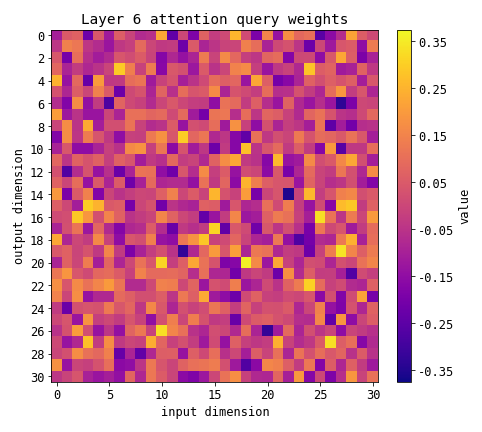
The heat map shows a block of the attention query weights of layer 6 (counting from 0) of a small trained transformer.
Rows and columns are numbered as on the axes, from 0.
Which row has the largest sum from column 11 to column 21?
20
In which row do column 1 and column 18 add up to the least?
29
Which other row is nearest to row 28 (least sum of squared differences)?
5
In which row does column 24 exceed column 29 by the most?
22
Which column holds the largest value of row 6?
2
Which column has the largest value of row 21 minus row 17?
11
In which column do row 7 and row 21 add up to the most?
0
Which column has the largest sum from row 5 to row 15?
18
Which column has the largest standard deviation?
27
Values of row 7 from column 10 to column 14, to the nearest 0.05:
0.1 0 0.1 -0.1 -0.2
